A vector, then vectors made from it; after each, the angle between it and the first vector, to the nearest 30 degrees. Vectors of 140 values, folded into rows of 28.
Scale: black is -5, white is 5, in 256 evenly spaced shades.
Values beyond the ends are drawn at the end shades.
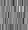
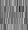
150 degrees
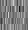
150 degrees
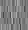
60 degrees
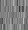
150 degrees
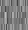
90 degrees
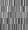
90 degrees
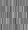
90 degrees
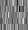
150 degrees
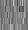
150 degrees
